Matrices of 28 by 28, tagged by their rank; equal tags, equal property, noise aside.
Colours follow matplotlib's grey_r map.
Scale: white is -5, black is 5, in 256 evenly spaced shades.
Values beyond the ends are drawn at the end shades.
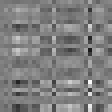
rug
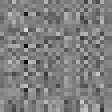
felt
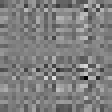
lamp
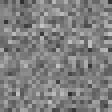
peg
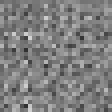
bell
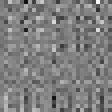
felt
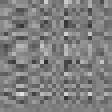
lamp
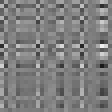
rug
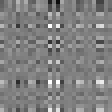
rug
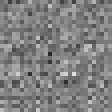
bell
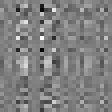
lamp
